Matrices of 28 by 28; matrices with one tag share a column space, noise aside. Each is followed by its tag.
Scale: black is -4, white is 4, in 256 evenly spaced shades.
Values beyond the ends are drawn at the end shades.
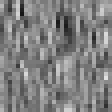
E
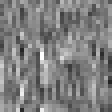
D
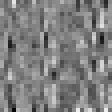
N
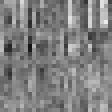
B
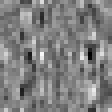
D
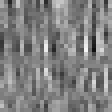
B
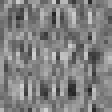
D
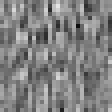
E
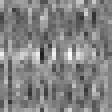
D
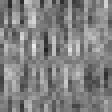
B
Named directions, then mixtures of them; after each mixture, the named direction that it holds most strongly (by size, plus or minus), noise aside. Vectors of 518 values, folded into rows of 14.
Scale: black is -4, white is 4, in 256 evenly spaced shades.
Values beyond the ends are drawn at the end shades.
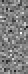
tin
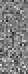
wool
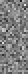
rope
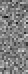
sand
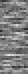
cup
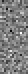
tin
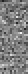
sand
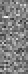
sand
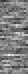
cup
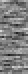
cup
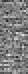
cup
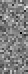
sand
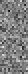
rope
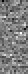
tin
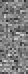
wool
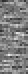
cup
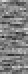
cup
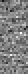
tin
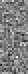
wool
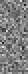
rope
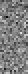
sand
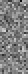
rope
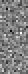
tin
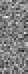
sand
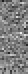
sand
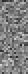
wool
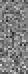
wool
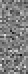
wool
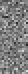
sand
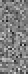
wool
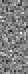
tin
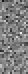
sand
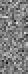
sand
